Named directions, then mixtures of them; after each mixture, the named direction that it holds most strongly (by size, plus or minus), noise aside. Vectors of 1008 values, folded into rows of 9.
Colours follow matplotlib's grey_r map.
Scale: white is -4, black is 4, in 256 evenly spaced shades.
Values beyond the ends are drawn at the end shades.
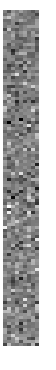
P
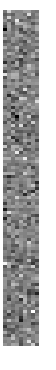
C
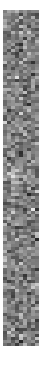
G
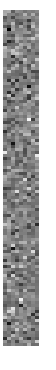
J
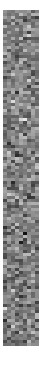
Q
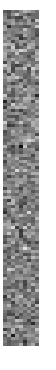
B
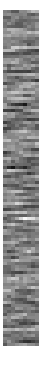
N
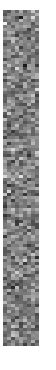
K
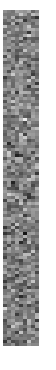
Q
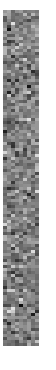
J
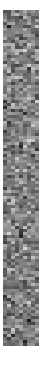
B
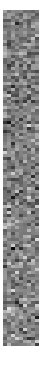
P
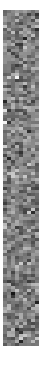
G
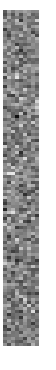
C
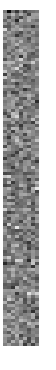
C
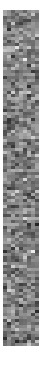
J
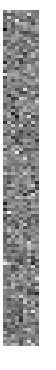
C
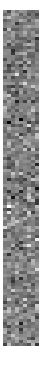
P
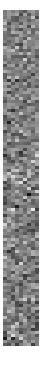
G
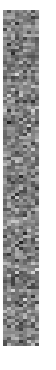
P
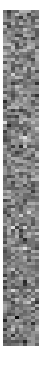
B
